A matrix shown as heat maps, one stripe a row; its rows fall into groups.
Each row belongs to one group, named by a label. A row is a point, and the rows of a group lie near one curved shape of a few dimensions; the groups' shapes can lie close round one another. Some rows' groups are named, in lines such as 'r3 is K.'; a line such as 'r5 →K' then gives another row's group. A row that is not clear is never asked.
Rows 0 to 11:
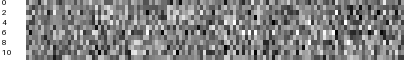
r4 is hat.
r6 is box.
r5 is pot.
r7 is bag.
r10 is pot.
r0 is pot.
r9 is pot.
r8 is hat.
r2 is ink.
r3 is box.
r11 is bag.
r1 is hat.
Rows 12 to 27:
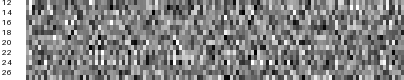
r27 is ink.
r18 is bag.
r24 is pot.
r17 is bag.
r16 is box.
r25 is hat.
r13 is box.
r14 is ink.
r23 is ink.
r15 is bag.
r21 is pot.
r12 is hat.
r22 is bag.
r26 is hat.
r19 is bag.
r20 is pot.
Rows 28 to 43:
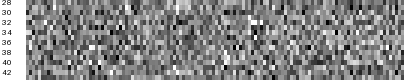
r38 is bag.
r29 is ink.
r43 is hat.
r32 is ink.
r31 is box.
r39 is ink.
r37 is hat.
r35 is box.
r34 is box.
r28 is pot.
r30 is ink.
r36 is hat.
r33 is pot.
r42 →box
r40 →bag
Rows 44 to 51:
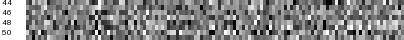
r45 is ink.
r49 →hat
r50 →pot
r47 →hat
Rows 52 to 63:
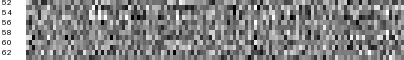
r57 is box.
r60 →box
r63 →box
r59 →box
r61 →box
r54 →hat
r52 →pot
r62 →pot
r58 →hat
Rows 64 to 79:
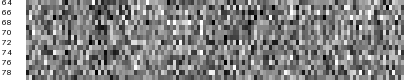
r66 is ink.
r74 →ink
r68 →ink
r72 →pot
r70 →ink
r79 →box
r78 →pot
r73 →pot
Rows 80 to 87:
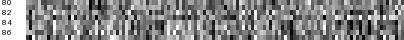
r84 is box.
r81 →pot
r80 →hat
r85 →box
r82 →box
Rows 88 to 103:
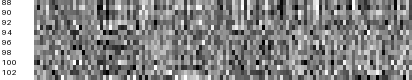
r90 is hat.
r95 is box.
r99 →pot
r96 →pot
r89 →hat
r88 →hat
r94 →ink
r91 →hat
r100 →box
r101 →box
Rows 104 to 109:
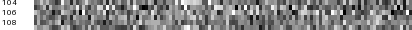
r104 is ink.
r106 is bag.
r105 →pot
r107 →ink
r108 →pot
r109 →ink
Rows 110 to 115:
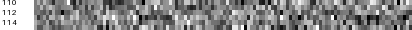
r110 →ink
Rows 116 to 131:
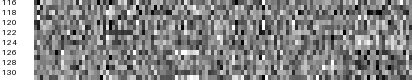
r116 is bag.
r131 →box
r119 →box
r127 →bag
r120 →bag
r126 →ink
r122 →ink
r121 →bag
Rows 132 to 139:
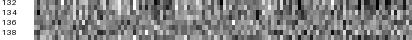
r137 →box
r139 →ink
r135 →box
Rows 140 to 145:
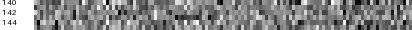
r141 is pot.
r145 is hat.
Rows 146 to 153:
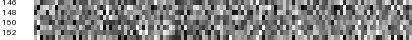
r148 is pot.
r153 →box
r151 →bag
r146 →box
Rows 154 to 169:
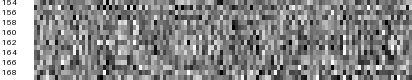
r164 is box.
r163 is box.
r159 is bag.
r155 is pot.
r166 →bag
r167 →hat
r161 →box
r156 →box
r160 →box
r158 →ink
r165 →bag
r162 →pot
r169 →hat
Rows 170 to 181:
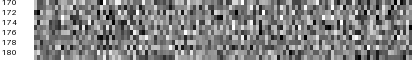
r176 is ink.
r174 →ink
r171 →box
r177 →hat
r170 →hat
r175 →bag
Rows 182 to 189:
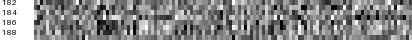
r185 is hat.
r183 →hat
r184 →pot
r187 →hat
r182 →bag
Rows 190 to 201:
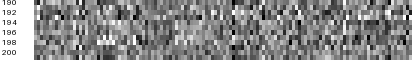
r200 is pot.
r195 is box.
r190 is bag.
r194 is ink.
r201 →bag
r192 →bag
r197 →pot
